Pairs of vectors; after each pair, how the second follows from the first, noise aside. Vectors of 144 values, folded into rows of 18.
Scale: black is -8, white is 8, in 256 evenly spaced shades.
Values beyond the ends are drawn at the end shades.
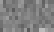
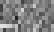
wrapped around, scaled up.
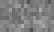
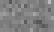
negated, partly zeroed.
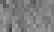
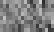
reversed, scaled up.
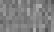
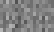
wrapped around.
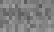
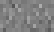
negated, partly zeroed.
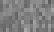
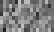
reversed, scaled up.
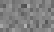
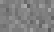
negated, partly zeroed.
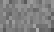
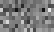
wrapped around, scaled up.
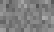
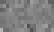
reversed, negated, partly zeroed.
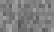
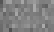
reversed, negated, partly zeroed.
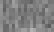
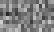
wrapped around, negated, scaled up.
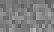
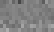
reversed, negated, partly zeroed.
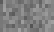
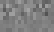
negated, partly zeroed.
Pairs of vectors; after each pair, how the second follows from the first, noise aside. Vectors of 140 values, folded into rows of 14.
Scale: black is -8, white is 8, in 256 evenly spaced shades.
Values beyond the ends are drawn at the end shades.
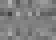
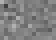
shuffled.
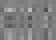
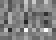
reversed, scaled up.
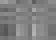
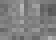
reversed.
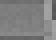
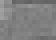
reversed, partly zeroed.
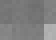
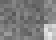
scaled up.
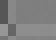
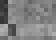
scaled up.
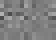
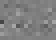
wrapped around, partly zeroed.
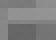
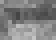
negated, scaled up.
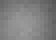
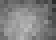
scaled up.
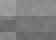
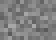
shuffled.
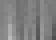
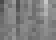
reversed.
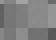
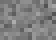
shuffled.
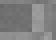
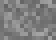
shuffled.
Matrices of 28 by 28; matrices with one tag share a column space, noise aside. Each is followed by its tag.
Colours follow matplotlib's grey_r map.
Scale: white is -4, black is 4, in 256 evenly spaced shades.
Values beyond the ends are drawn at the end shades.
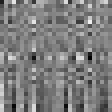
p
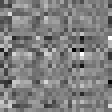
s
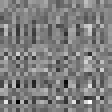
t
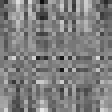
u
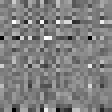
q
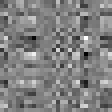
s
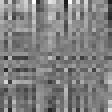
u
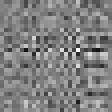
s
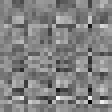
t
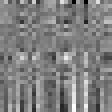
p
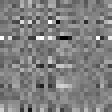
q
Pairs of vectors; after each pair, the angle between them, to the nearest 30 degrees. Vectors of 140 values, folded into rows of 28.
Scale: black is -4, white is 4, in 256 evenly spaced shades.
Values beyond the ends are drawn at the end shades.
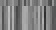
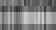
60 degrees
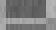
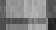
150 degrees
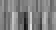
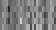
120 degrees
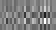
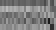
120 degrees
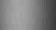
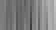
150 degrees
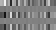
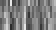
120 degrees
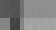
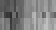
30 degrees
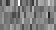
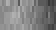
120 degrees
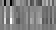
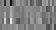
30 degrees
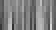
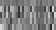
120 degrees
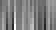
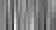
30 degrees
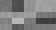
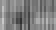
120 degrees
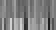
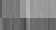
90 degrees
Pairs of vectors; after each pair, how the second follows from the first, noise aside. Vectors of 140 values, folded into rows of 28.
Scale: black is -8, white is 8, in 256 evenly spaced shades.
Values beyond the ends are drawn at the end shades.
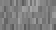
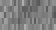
negated.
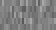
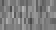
negated.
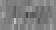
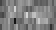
negated, scaled up.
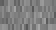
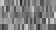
negated, scaled up.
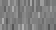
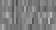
shuffled.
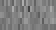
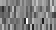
reversed, negated, scaled up.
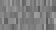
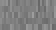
wrapped around, shrunk.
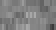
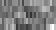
negated, scaled up.
